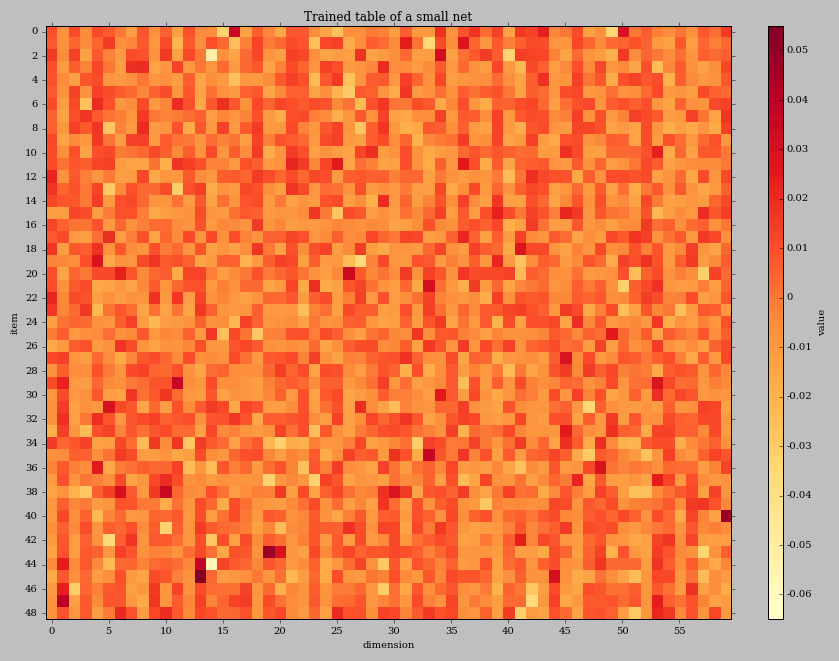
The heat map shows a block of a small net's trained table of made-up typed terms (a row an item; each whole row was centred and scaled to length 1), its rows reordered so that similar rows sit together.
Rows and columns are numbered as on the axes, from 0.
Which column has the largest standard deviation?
14
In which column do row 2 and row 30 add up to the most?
34
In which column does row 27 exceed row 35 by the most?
47
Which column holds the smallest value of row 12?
40
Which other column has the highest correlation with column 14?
5
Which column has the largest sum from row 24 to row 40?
1
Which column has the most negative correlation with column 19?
46
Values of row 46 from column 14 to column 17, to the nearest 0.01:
0 0 0 0.01
